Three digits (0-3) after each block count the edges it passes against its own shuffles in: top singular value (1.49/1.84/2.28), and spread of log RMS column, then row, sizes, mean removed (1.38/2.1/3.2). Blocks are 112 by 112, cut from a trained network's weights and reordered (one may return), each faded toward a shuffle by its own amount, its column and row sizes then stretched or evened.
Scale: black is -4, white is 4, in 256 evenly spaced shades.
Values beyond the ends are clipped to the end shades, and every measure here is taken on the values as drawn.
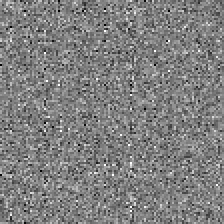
0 2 1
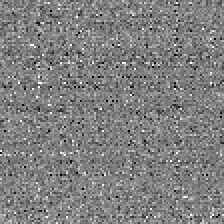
0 1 2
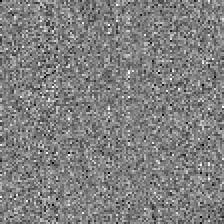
0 2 0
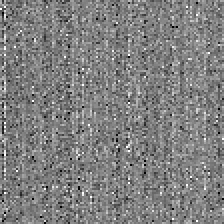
2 2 0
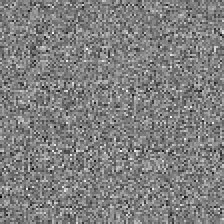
2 0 2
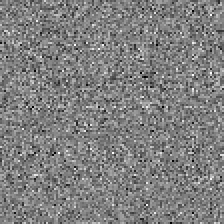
0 1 2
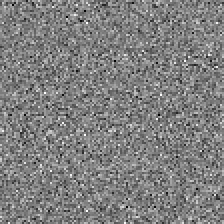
0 0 1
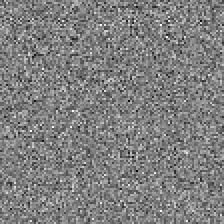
1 1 1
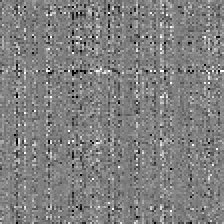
2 3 2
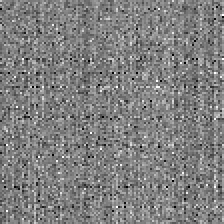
2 1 2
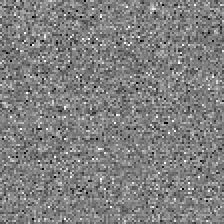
0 0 1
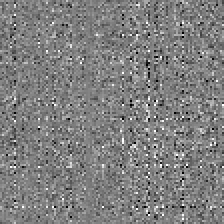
0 3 2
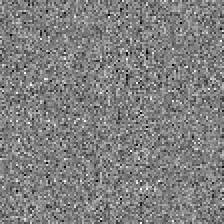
0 2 1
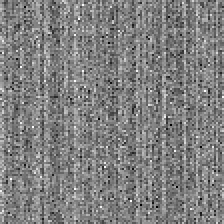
3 1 0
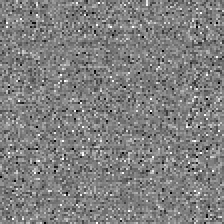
0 1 1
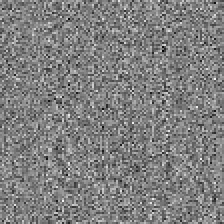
2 2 0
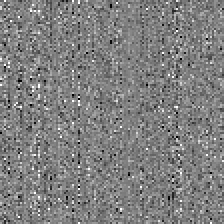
0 3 0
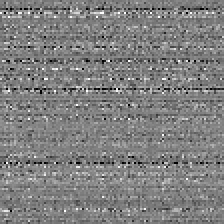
3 1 3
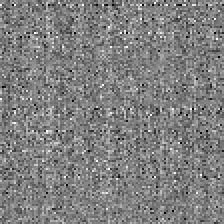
1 0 2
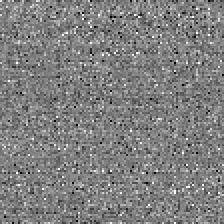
0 1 2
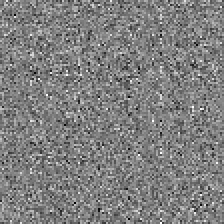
1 2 1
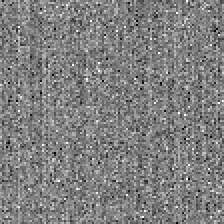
1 1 0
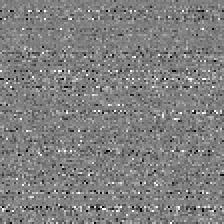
0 0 3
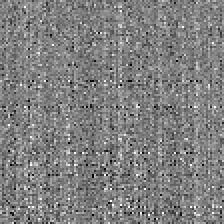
2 1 2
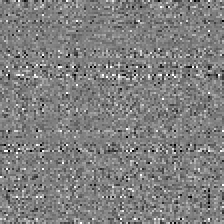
0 2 3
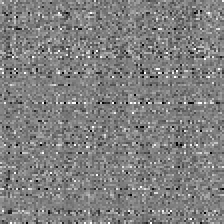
1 0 3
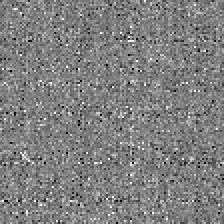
0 1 2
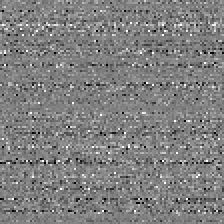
1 0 3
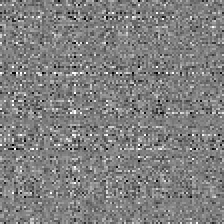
2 2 3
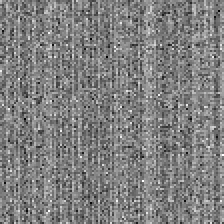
3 0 1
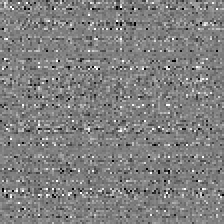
0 1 3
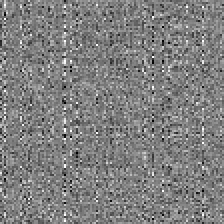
3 3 1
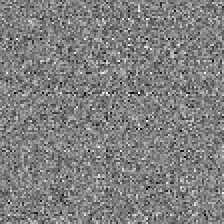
1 1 2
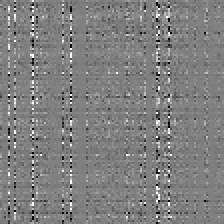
3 3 1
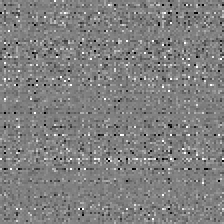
0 2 3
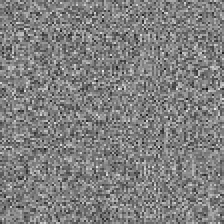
2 0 1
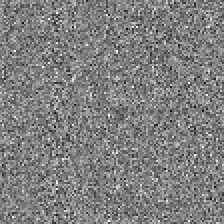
0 2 0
